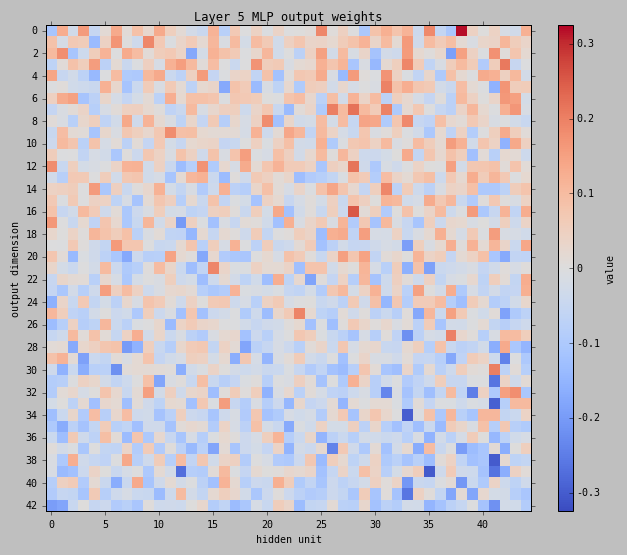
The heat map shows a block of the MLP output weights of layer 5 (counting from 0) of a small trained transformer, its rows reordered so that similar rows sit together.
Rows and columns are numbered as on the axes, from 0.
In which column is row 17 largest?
0
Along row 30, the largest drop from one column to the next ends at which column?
42
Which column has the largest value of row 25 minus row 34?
33
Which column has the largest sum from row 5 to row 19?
28
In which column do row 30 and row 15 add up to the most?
41
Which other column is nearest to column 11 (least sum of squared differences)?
32
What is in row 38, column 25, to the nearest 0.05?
-0.15
